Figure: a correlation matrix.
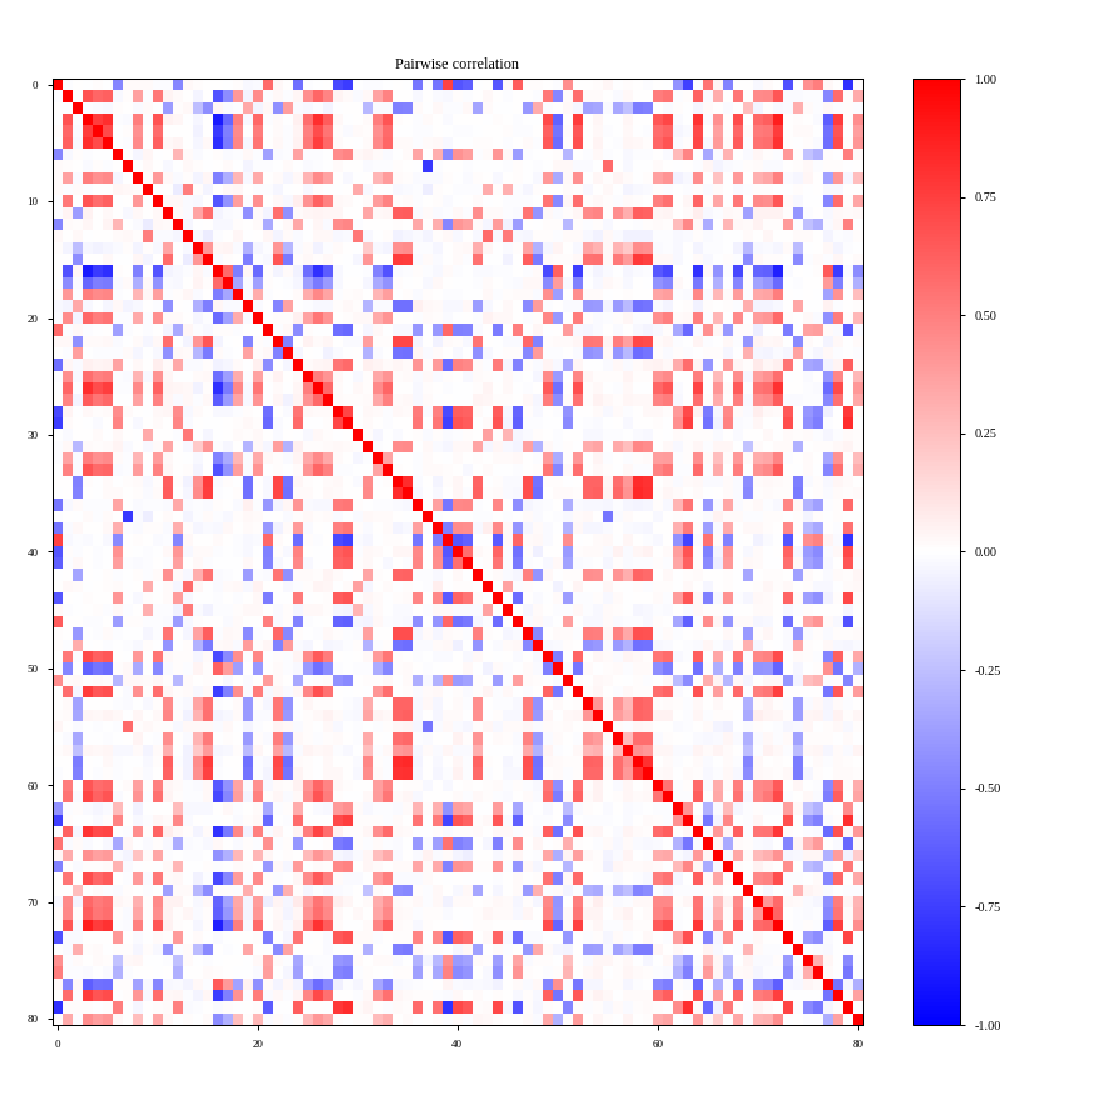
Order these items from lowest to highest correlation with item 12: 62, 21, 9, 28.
21, 9, 62, 28
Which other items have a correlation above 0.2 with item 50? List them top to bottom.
16, 17, 77
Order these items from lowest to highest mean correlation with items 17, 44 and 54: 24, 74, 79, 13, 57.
74, 13, 57, 24, 79
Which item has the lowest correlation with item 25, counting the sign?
16
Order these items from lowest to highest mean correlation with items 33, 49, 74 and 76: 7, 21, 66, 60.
7, 21, 66, 60
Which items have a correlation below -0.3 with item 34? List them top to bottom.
2, 19, 23, 48, 69, 74
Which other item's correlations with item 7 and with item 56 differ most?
37
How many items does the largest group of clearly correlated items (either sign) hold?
29
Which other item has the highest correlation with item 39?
0
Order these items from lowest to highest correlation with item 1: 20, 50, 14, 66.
50, 14, 66, 20
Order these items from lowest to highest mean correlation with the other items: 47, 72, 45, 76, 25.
76, 45, 47, 25, 72
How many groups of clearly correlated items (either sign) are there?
5
